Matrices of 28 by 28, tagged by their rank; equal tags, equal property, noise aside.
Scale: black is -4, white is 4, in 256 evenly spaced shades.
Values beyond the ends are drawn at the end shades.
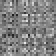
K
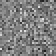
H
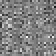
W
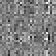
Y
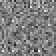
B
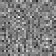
B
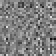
K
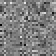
Y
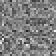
B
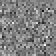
B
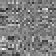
K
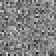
H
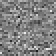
H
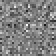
W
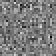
H
